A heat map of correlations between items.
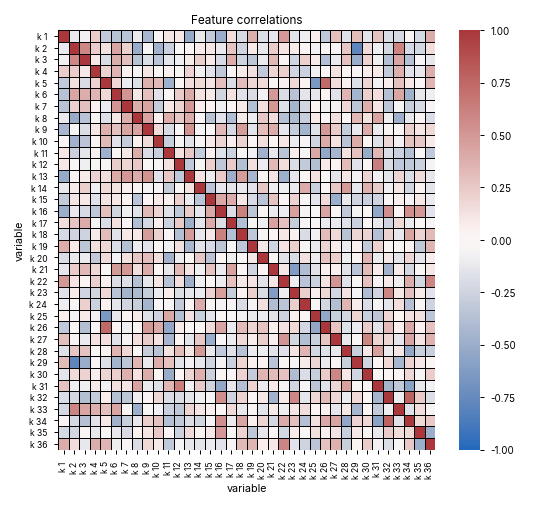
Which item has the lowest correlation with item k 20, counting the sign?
k 11
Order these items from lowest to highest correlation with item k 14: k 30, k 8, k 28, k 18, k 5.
k 18, k 8, k 5, k 30, k 28
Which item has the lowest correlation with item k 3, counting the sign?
k 29
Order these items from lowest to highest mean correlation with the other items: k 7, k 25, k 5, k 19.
k 25, k 19, k 7, k 5
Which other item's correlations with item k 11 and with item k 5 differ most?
k 26
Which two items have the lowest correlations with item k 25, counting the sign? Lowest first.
k 5, k 26
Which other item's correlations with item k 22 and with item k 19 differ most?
k 30
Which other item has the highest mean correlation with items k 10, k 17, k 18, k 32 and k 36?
k 34
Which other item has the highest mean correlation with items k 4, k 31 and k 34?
k 27
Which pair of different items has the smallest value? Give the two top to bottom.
k 2, k 29
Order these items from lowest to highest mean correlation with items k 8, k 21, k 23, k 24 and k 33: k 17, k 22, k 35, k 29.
k 22, k 29, k 17, k 35
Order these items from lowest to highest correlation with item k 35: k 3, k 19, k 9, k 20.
k 19, k 20, k 3, k 9
